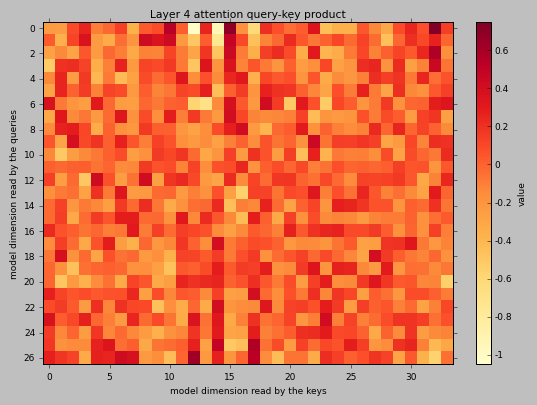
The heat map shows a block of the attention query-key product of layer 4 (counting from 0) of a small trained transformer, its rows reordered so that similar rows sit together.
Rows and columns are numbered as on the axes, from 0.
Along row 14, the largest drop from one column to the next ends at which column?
15
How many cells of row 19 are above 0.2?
6
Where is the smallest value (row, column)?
0, 12
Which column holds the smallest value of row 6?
13
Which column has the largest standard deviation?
14
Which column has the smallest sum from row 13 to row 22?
10
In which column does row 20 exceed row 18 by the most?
26
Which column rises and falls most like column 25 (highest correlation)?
24
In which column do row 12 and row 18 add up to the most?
27
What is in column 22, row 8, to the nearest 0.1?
-0.2
